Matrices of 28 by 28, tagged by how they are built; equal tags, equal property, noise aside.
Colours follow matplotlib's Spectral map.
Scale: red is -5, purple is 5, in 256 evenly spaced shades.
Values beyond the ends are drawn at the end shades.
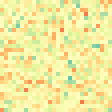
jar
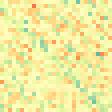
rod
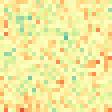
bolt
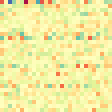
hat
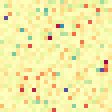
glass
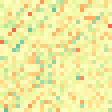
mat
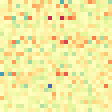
hat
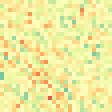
rod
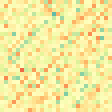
mat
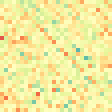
rod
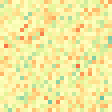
mat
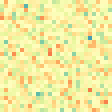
jar
